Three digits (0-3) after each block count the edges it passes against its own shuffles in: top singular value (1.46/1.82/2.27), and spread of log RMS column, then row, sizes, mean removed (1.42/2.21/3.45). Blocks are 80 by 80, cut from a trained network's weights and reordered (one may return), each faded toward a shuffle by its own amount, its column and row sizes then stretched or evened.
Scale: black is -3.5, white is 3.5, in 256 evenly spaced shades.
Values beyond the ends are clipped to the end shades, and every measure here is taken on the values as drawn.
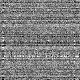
3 1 2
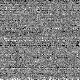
2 1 2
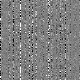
2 3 0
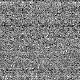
1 1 1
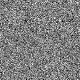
0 0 1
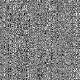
2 2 1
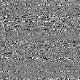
1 1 3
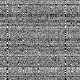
3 2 1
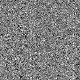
0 1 1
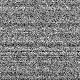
2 0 1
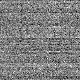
2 1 0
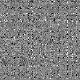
0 2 2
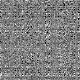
1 2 1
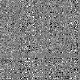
0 2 2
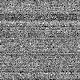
2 0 1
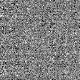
0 2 0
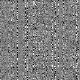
0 3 0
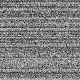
3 0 1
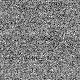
0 0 0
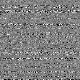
0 0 3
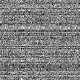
3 2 0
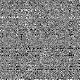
1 2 2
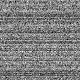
3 0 1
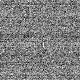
1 1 0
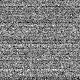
2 0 1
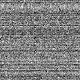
3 1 1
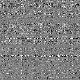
0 1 3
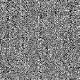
1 1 1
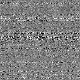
0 0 3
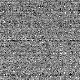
1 1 1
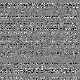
2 2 3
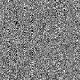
2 2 0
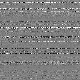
2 0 3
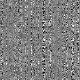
0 3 0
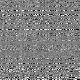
2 0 3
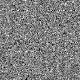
0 0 1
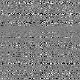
0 2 3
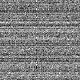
3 1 1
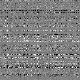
2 2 3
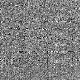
1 0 2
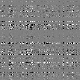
1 2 3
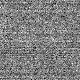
1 1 0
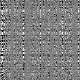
3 3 0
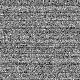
2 0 0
